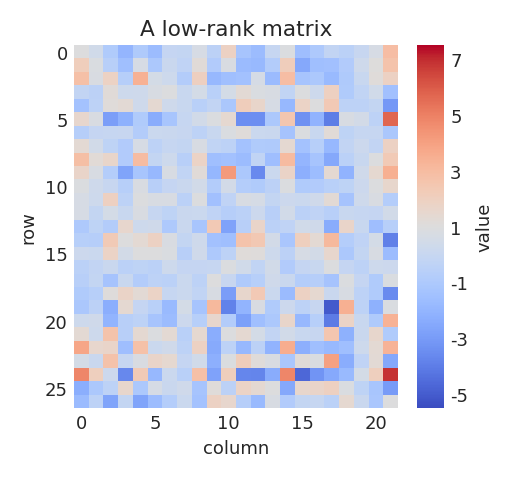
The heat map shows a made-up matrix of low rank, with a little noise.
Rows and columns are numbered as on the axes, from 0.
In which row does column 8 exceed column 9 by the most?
24
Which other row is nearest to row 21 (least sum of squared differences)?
11
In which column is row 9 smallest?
12
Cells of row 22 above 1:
8
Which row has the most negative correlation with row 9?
18
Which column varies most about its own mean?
21
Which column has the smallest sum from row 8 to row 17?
9
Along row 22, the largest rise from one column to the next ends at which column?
14
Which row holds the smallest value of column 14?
25
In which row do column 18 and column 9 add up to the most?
19
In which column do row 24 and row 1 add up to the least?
15
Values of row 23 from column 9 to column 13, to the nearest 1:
-2 1 2 1 1
